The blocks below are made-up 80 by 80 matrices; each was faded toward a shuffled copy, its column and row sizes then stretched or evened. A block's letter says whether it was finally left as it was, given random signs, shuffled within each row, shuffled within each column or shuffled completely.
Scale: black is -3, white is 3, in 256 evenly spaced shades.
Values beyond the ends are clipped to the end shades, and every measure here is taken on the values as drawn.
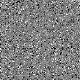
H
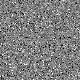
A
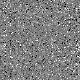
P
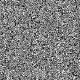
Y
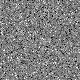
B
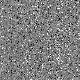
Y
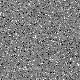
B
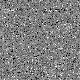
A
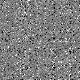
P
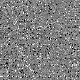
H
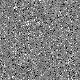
Y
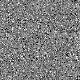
P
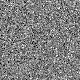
B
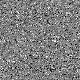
A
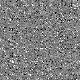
H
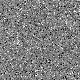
B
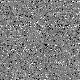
A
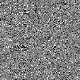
H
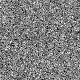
B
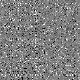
H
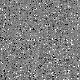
P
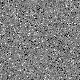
B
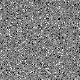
P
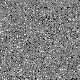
A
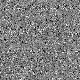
A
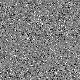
A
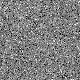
B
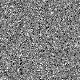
Y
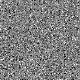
P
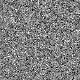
Y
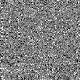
H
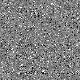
P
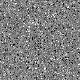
Y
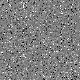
Y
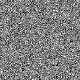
H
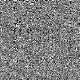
H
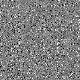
H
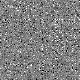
P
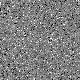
B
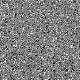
P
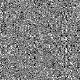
H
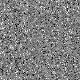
Y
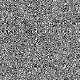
H
